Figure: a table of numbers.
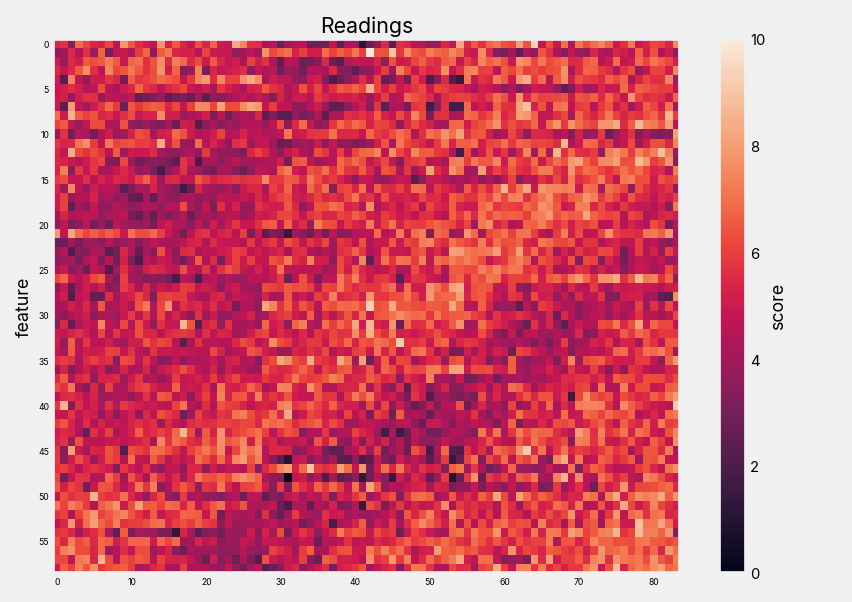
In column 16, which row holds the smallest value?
54
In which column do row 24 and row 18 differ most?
42
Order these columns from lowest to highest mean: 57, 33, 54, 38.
33, 38, 54, 57
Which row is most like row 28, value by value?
10
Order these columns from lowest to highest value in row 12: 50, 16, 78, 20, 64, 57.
16, 64, 57, 20, 50, 78
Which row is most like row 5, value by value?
32
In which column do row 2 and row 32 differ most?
62
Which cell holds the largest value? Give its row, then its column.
1, 42
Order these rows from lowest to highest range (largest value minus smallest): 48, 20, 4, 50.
20, 50, 4, 48
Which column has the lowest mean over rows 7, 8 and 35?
50
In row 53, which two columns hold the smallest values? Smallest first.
37, 33
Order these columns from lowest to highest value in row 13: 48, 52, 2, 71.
52, 2, 48, 71
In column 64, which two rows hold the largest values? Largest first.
0, 57
